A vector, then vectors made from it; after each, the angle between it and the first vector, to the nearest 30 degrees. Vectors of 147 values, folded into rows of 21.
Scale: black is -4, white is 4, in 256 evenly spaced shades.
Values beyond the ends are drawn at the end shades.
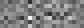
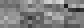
120 degrees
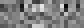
120 degrees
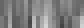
90 degrees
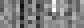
60 degrees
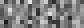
120 degrees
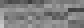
60 degrees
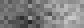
60 degrees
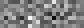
30 degrees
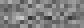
150 degrees
